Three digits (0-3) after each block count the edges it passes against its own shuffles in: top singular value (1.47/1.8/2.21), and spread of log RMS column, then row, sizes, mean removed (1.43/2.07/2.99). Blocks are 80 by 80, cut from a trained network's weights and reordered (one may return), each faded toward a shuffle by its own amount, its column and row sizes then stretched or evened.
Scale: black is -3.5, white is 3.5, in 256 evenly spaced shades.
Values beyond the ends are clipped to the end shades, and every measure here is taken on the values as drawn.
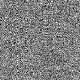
2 1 0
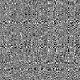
3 2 2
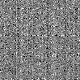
1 0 2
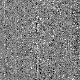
0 2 0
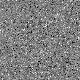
0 0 0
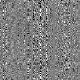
3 3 0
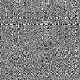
3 2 1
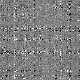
1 2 3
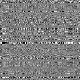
3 0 3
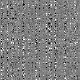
1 3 2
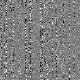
0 3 0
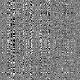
3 3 2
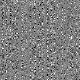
0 3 0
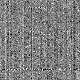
2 0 2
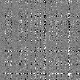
1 3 2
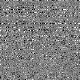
1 1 3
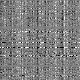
3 1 3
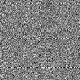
3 0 1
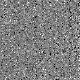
0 2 0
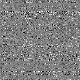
1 1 3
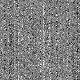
1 2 0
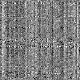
3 1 2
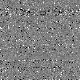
0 1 2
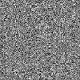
1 1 1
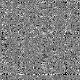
1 2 2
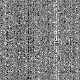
2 2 1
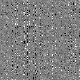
0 3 1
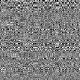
3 0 3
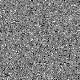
0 0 1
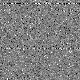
2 0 1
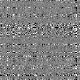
3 2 3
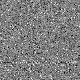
1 0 0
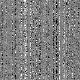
2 3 0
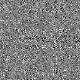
0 2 2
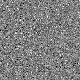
1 0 0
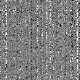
2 3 1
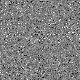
0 0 1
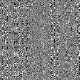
2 3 0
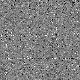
0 1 1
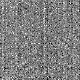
1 0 2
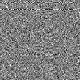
3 0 1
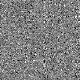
1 1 1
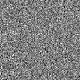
2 0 0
